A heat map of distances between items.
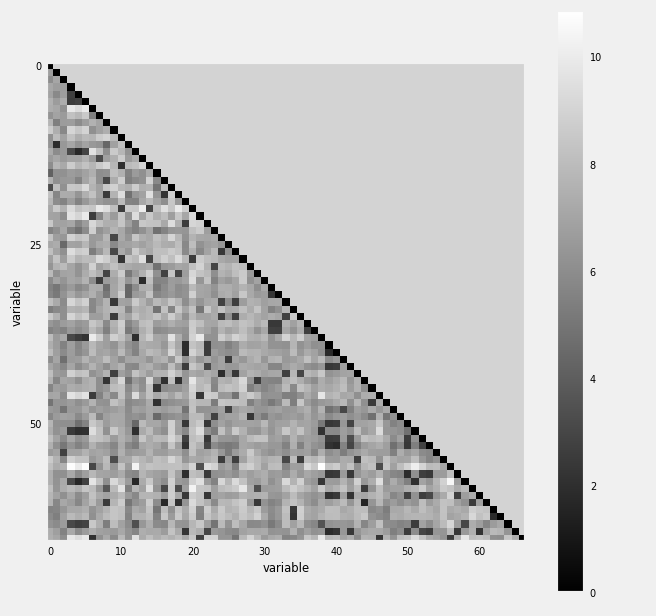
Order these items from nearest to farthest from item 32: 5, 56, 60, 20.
60, 5, 56, 20
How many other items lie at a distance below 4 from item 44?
6
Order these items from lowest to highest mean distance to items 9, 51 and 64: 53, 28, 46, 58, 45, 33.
58, 53, 33, 28, 45, 46
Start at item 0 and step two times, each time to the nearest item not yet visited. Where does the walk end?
15
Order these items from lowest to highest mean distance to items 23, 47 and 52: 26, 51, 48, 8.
51, 48, 8, 26
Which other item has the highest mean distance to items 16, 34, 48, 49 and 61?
20
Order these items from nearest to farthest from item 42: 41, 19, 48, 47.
19, 48, 47, 41
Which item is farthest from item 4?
56
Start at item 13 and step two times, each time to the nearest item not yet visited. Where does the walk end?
7
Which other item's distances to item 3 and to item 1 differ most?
11
